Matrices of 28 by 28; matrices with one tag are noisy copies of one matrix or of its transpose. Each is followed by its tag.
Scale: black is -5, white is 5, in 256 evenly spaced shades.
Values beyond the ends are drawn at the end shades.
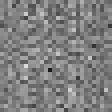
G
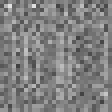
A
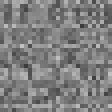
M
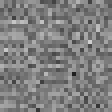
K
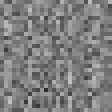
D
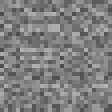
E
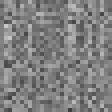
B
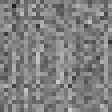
A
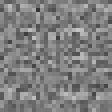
D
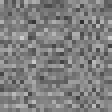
K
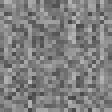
B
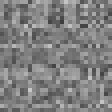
M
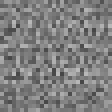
G
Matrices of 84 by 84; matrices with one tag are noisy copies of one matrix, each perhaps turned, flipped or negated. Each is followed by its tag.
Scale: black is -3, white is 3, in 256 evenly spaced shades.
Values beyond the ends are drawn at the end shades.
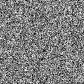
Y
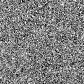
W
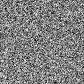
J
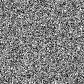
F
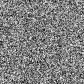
F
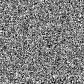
F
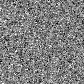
W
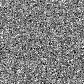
F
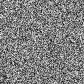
J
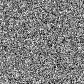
F
